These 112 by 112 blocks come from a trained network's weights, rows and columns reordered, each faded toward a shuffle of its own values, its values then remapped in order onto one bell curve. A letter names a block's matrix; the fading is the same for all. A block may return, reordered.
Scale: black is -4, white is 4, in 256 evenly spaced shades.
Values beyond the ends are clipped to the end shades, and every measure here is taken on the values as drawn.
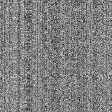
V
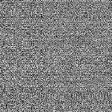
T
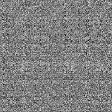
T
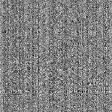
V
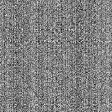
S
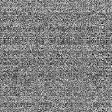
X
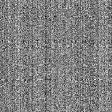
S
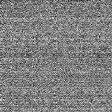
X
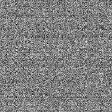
T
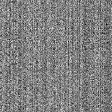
V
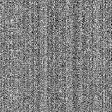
V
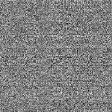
T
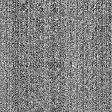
V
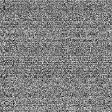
X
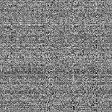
X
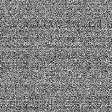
X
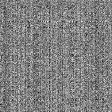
S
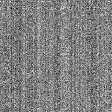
S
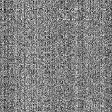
S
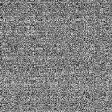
T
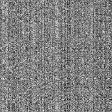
S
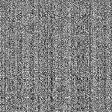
S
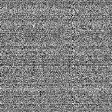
X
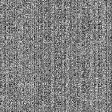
V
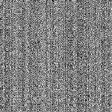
V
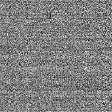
T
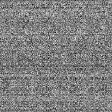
X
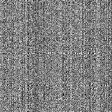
S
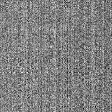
S
